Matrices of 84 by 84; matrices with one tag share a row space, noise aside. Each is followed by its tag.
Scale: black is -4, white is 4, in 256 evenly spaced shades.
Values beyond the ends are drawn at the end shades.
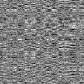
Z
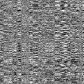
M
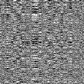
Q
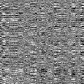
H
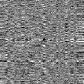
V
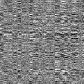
M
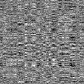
Z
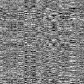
Z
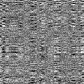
H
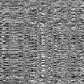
H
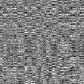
Z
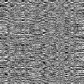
V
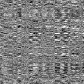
M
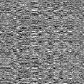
Q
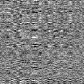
Q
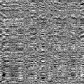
H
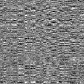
Z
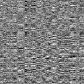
Z
